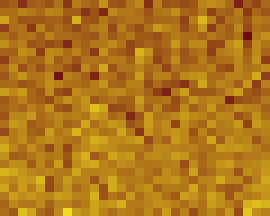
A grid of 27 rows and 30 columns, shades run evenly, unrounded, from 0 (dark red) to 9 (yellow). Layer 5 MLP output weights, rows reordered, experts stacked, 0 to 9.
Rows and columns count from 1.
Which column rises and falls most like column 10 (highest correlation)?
24
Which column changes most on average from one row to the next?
11
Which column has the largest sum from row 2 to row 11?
23
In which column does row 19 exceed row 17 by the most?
1
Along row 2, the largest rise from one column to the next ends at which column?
13
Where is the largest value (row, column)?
27, 8
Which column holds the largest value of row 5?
30
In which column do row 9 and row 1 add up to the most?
12
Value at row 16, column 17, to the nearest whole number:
6
